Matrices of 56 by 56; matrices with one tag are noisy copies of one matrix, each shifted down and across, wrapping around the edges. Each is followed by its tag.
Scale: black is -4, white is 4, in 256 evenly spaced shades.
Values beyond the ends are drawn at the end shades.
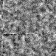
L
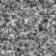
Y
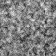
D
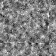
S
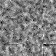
L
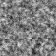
Y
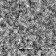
L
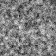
D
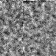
L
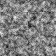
Y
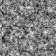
Y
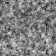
D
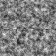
Y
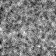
D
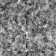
D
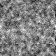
D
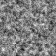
Y
